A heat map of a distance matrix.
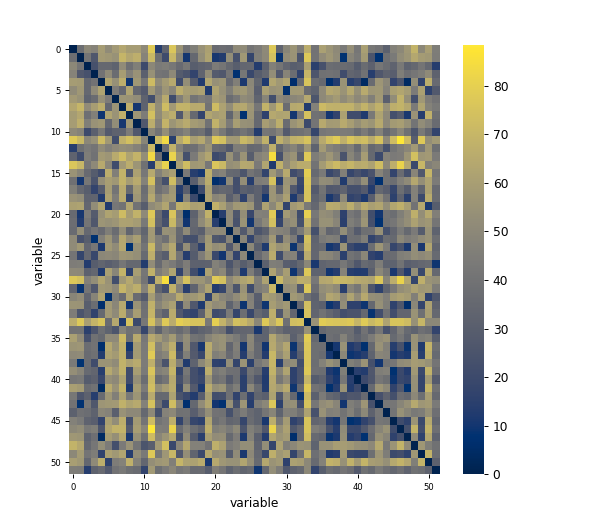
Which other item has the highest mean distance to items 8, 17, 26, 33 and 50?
11
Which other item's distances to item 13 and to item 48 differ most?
28
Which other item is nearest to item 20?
16
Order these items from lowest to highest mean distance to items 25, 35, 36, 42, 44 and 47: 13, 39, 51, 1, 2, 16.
39, 2, 51, 16, 1, 13
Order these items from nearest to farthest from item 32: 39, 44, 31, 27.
39, 27, 31, 44
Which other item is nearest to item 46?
37
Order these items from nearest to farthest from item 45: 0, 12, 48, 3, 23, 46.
46, 3, 23, 12, 0, 48
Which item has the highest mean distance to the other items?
33
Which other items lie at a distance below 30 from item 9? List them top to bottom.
7, 10, 33
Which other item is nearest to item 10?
26
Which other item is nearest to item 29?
1
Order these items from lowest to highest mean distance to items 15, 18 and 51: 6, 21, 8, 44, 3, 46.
8, 3, 46, 44, 6, 21
